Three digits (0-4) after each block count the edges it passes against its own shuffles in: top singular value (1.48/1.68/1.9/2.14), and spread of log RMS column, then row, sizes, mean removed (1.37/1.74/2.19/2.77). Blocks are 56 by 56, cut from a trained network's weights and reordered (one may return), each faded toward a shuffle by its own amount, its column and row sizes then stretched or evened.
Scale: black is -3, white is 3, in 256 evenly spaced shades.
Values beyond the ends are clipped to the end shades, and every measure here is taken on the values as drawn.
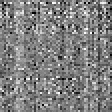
2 0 3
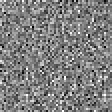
2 2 1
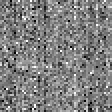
1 2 1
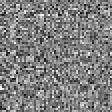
2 0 2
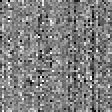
2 3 1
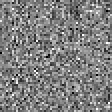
1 2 0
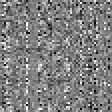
2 4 1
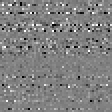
0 0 4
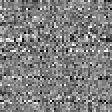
2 0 4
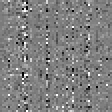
0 4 1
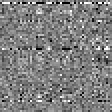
4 2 3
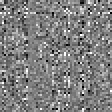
1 4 1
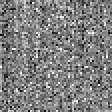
0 0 0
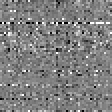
1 0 4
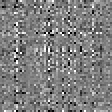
3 4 3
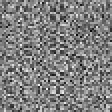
4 1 0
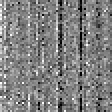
4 4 1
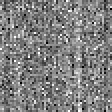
1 0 0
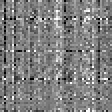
4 3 4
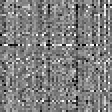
3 2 3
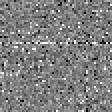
1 0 1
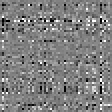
4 4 4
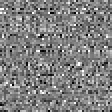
2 0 4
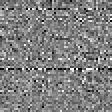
4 0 3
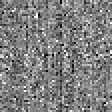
0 0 0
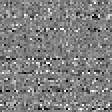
0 0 4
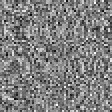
3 1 0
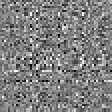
3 3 3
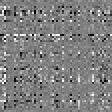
3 4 4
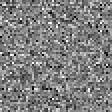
0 1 2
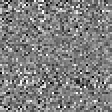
1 1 3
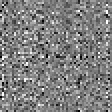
2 4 3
